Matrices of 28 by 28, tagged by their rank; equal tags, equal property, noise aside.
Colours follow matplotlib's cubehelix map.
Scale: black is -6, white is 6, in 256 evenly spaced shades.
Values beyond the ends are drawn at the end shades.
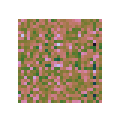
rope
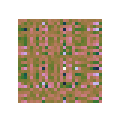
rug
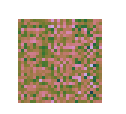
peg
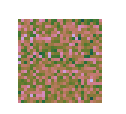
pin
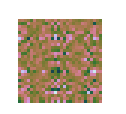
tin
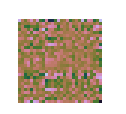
tin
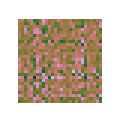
tin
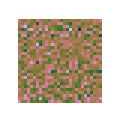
pin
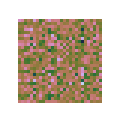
peg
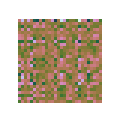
rug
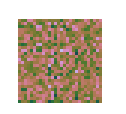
pin
